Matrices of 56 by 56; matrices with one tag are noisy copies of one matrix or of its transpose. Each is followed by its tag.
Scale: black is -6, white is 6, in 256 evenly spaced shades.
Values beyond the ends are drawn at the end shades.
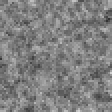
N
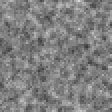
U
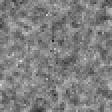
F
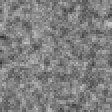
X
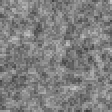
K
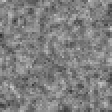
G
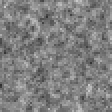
U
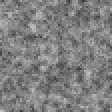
K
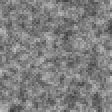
N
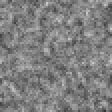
G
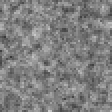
X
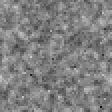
U
